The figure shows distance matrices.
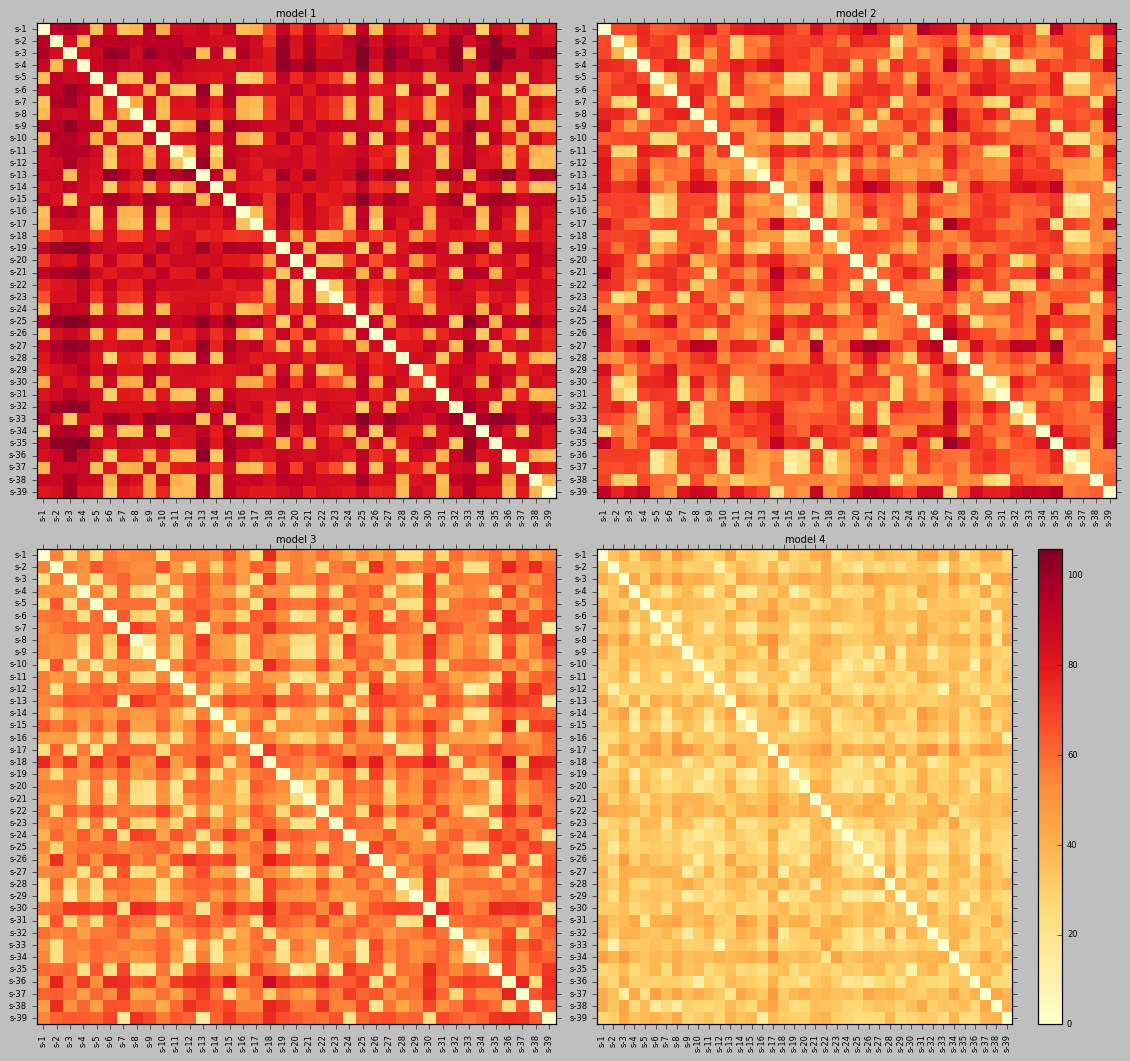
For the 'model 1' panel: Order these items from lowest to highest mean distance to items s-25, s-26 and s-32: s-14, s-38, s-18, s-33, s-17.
s-17, s-18, s-14, s-38, s-33
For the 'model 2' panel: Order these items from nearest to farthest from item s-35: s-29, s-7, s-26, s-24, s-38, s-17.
s-17, s-26, s-38, s-7, s-29, s-24
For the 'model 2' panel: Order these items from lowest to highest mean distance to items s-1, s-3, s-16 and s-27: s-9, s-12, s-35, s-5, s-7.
s-5, s-7, s-12, s-9, s-35
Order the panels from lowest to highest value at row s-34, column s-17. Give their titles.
model 1, model 4, model 3, model 2
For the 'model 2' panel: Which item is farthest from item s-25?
s-1
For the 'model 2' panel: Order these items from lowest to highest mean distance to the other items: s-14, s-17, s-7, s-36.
s-36, s-7, s-17, s-14
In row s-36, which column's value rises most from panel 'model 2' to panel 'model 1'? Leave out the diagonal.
s-15
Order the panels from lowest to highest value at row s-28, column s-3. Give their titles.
model 3, model 4, model 2, model 1
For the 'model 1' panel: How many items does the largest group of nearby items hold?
12
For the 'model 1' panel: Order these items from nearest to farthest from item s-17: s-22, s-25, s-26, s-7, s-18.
s-26, s-7, s-18, s-22, s-25
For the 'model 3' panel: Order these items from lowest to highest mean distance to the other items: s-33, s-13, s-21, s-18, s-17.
s-21, s-33, s-17, s-13, s-18
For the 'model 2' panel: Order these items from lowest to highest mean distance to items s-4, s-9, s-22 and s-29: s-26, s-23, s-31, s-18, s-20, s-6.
s-20, s-26, s-31, s-23, s-18, s-6
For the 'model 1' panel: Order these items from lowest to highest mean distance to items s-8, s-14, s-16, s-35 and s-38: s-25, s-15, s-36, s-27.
s-36, s-27, s-25, s-15
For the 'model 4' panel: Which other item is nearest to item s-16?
s-39
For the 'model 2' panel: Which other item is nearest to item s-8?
s-4
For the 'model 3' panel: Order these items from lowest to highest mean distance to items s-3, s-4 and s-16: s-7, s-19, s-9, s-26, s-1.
s-9, s-1, s-19, s-26, s-7
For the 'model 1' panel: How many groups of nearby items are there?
6
